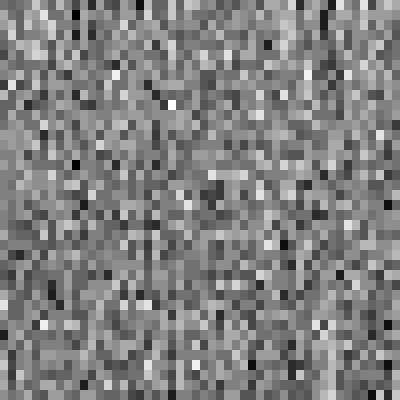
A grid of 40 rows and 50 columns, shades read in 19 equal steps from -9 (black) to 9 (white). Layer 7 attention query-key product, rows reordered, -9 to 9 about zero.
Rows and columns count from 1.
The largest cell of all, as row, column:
11, 22
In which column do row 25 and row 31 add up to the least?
36
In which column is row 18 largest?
27
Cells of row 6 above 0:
21
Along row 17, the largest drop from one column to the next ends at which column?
10
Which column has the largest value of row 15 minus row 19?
39
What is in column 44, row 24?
2
